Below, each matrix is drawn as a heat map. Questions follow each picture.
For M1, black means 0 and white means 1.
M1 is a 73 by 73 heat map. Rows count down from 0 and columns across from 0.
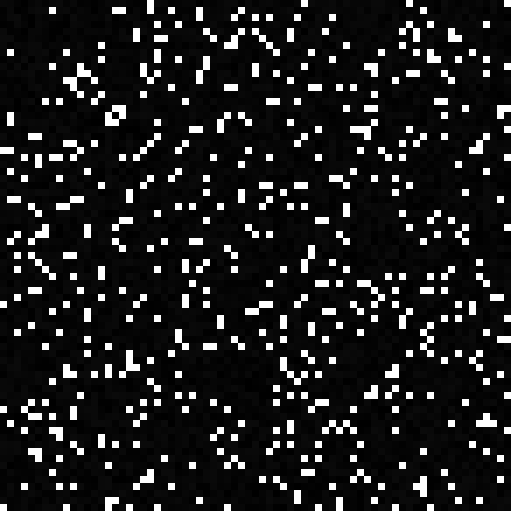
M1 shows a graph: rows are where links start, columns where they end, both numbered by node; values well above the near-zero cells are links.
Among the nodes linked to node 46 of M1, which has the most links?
node 61
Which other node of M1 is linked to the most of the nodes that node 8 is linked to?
node 3
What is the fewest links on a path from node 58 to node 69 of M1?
2
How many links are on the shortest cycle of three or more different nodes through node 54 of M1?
4
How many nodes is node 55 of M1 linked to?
4
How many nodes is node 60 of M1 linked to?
10
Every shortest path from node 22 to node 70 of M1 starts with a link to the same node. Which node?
node 19
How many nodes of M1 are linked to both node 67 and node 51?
3
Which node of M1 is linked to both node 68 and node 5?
node 37
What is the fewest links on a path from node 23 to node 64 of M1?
2
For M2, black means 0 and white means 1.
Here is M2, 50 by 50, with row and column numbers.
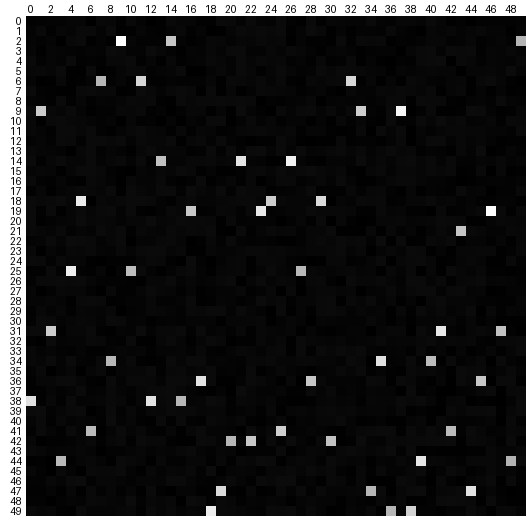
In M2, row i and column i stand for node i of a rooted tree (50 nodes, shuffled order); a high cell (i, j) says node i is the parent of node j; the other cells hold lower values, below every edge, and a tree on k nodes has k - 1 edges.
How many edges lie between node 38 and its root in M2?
3
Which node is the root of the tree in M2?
31
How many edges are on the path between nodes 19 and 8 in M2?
3
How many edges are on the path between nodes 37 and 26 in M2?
4
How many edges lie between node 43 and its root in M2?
4
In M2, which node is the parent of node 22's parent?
41
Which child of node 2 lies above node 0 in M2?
49
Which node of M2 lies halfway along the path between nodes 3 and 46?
47
